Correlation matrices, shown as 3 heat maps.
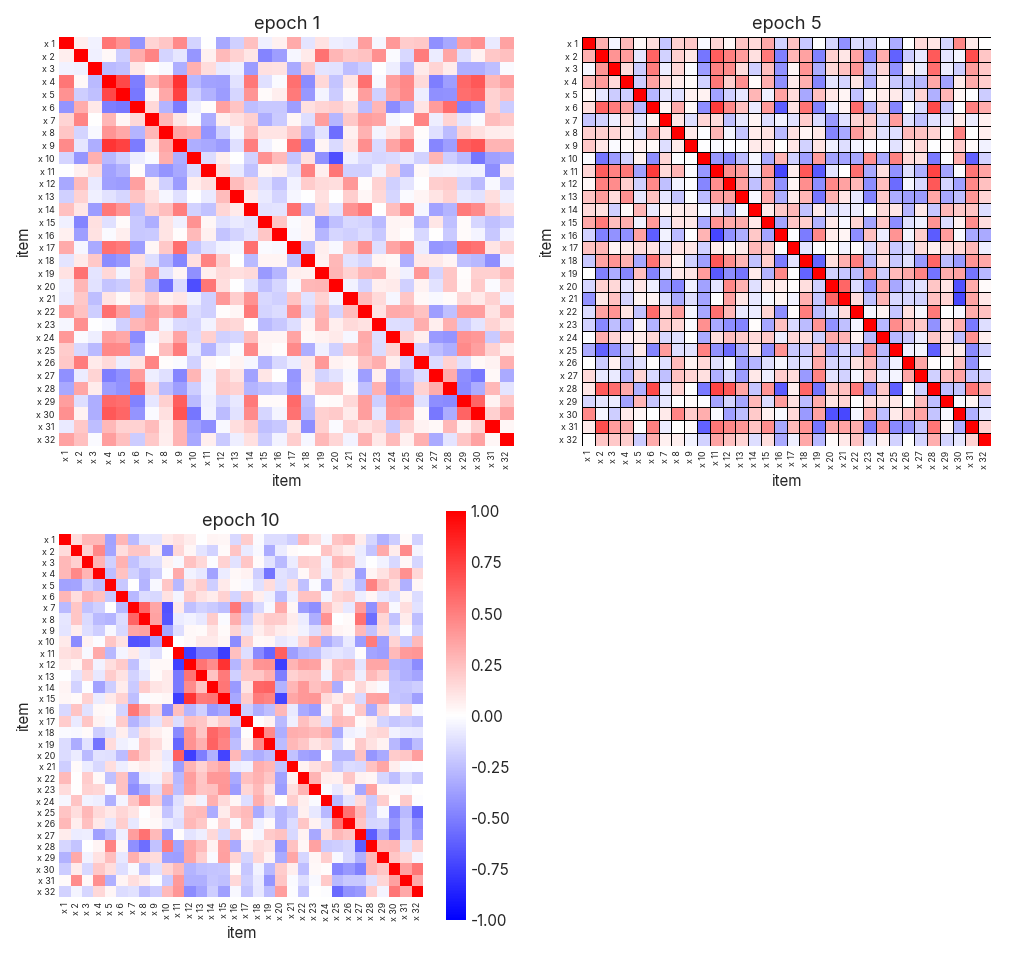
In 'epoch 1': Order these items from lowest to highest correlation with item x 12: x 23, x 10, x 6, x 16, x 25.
x 16, x 25, x 10, x 23, x 6
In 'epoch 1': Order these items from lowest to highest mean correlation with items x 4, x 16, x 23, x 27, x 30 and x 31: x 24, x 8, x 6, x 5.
x 6, x 24, x 8, x 5
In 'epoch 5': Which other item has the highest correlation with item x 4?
x 11
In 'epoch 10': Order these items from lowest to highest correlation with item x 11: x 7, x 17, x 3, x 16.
x 17, x 3, x 7, x 16
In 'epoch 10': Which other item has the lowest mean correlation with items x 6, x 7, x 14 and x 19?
x 11
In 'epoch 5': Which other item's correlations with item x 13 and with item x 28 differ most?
x 22
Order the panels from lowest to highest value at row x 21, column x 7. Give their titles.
epoch 5, epoch 10, epoch 1
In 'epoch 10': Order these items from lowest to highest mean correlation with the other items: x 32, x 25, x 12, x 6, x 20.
x 20, x 32, x 25, x 6, x 12
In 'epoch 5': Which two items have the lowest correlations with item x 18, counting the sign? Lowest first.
x 19, x 16
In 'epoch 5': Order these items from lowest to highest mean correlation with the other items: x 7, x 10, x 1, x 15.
x 10, x 7, x 1, x 15
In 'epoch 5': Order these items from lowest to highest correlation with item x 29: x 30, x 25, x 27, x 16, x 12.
x 12, x 30, x 25, x 27, x 16
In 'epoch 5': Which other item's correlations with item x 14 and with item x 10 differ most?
x 31
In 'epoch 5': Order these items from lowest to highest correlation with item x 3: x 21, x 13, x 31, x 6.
x 13, x 21, x 31, x 6
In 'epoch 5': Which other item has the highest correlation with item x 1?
x 30
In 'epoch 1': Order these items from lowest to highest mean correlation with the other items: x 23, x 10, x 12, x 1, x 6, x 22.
x 10, x 6, x 12, x 23, x 1, x 22
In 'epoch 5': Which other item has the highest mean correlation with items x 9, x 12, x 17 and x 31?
x 2
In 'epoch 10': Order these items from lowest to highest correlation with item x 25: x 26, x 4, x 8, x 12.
x 8, x 4, x 12, x 26
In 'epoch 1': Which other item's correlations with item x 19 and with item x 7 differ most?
x 20
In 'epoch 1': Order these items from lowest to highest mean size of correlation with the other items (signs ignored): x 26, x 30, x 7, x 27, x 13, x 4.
x 13, x 26, x 7, x 27, x 30, x 4
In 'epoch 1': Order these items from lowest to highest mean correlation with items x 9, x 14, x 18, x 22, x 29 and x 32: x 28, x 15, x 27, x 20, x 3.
x 27, x 28, x 3, x 15, x 20
